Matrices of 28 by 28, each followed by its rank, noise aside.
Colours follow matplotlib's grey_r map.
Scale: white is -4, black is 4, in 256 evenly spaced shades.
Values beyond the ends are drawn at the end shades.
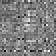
four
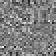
six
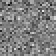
seven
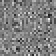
seven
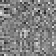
six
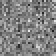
six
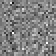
six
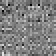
four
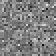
eight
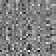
four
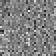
seven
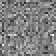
five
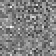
eight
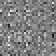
four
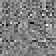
six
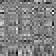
four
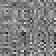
four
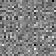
four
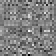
six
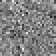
seven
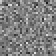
eight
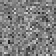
eight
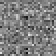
five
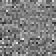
six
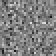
seven
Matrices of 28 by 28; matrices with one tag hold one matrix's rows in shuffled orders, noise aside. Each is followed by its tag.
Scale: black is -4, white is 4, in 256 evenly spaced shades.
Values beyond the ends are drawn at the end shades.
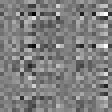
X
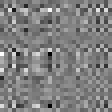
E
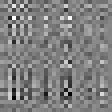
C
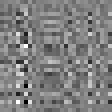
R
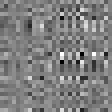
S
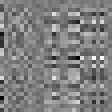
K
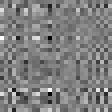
E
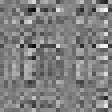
X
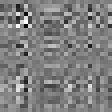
R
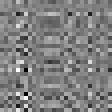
R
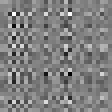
C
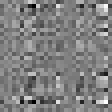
X
